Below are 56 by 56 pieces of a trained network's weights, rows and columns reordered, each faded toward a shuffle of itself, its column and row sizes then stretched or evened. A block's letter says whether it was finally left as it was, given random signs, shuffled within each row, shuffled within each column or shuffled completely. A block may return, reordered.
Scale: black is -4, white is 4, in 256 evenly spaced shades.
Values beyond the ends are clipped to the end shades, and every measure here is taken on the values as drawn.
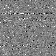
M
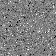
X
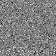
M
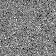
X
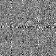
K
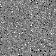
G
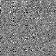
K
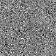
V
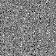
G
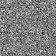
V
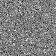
X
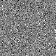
G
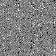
G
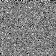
M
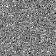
M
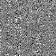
G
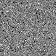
X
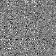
V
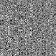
K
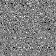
M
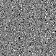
G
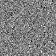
G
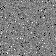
X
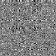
K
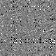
V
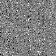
G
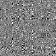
K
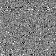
M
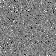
X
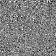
M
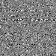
M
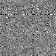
V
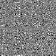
K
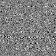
M
